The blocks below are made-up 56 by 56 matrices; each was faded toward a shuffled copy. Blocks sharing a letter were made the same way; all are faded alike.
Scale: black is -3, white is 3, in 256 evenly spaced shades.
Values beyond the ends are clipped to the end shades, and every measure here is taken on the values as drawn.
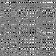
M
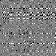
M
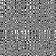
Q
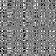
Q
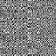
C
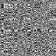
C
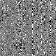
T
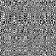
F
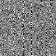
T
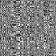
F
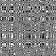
Q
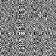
C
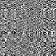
F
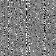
T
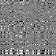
M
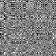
C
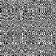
F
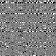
M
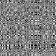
F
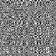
C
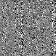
T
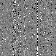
T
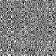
C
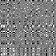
Q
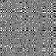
Q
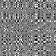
Q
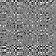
Q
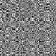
F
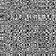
F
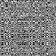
C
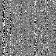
T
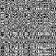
C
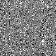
T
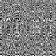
C
